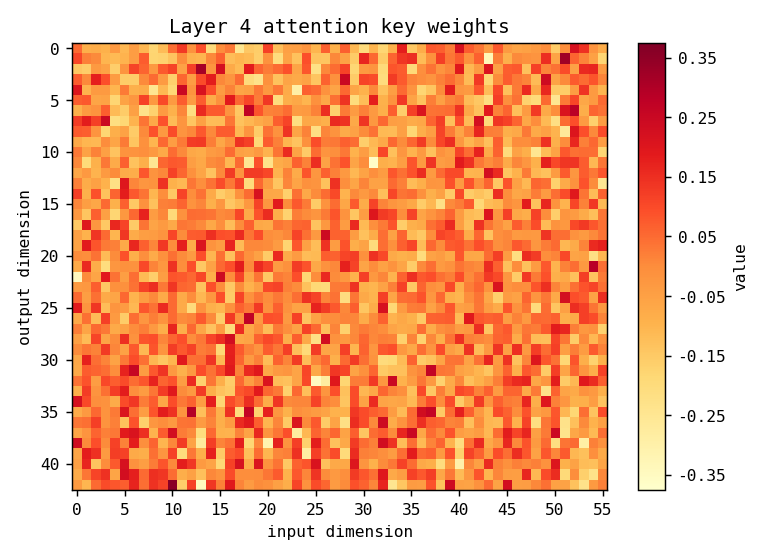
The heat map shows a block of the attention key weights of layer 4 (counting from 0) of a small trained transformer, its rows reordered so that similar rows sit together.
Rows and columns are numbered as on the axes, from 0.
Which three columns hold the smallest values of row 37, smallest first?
23, 51, 13
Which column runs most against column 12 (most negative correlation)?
52
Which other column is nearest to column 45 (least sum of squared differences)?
2
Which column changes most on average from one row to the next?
43
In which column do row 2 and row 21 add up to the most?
54
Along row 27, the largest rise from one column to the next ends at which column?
17
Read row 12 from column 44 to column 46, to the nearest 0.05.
0.15 -0.15 -0.1
